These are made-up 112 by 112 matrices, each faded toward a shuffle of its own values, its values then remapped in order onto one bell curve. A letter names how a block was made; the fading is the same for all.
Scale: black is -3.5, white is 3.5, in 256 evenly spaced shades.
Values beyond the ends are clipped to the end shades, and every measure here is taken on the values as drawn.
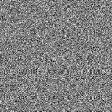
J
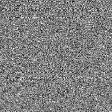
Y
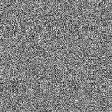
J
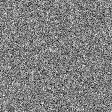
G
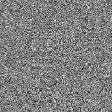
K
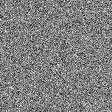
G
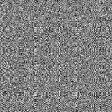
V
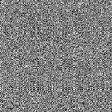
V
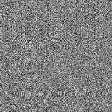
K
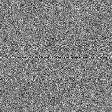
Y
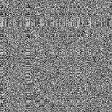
V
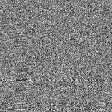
Y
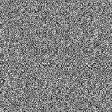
K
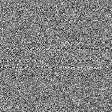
Y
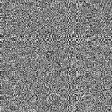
V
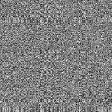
V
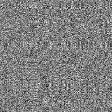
K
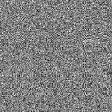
K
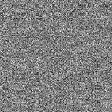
J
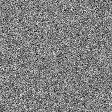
G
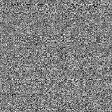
Y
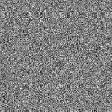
K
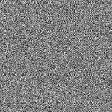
K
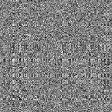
V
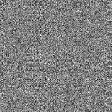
K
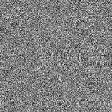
J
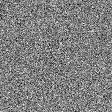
G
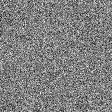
G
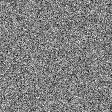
G
